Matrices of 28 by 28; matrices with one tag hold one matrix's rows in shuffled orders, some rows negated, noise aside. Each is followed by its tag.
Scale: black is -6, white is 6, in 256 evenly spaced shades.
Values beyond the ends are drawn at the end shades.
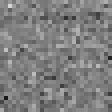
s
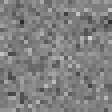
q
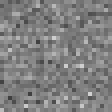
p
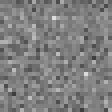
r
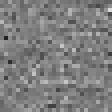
s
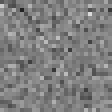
q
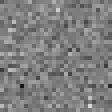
q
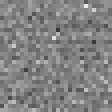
r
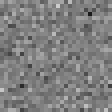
q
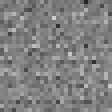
r
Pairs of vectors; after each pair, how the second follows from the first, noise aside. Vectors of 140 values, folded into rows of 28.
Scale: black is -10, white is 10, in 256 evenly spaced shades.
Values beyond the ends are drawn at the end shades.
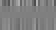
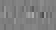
wrapped around, negated, partly zeroed.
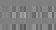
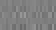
shrunk.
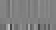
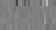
reversed, partly zeroed.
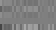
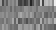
reversed, negated, scaled up.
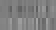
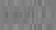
wrapped around, shrunk.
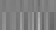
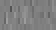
wrapped around, negated, partly zeroed.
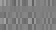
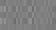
wrapped around, shrunk.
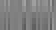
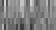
reversed, negated, scaled up.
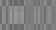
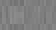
shrunk.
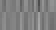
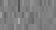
wrapped around, negated, partly zeroed.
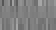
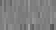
wrapped around, negated, partly zeroed.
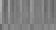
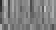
negated, scaled up.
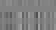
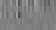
reversed, partly zeroed.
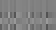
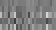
negated, scaled up.
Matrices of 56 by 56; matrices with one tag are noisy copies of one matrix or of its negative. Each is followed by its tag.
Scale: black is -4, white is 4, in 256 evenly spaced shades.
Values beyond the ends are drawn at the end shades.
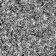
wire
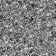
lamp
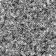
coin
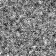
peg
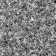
lamp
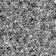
lamp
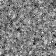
peg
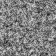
lamp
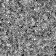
wire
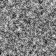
peg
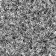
coin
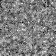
coin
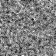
wire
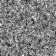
wire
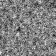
peg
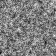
peg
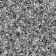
peg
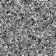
wire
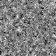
peg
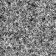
lamp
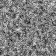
peg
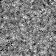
coin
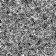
wire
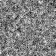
peg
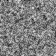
wire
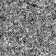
lamp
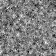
peg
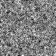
wire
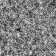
peg
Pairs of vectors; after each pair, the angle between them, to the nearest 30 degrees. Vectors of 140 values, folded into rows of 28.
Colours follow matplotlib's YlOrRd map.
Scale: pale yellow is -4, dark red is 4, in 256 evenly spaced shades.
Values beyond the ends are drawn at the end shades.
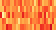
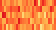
150 degrees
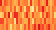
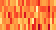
60 degrees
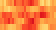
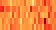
120 degrees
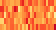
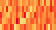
90 degrees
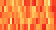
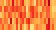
150 degrees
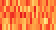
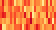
60 degrees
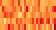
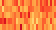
120 degrees
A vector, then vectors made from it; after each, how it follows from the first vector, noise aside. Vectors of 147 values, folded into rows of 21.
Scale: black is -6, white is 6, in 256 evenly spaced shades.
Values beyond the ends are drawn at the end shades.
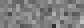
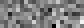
scaled up.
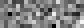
scaled up.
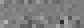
wrapped around, partly zeroed.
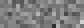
copied.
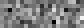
wrapped around, scaled up.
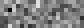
wrapped around, scaled up.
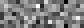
wrapped around, negated, scaled up.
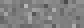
wrapped around, partly zeroed.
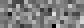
scaled up.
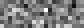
wrapped around, negated, scaled up.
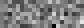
scaled up.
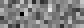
wrapped around, scaled up.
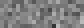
copied.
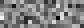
wrapped around, scaled up.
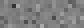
wrapped around, partly zeroed.
